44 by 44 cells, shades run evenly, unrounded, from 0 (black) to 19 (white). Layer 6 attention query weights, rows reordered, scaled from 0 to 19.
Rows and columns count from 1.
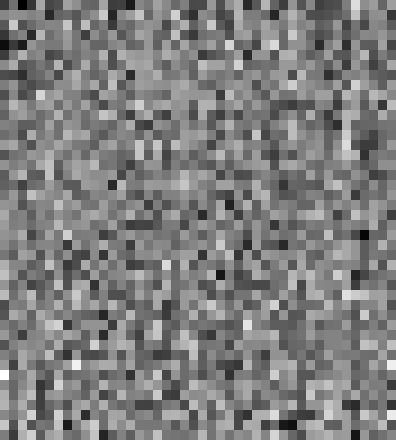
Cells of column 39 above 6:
40
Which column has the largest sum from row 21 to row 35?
7
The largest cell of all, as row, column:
38, 1
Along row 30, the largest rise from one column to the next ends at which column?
39
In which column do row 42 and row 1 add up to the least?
28
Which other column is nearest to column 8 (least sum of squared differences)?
30
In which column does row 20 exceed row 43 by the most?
8
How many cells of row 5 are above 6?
37
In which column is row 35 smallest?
26
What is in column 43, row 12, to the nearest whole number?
13
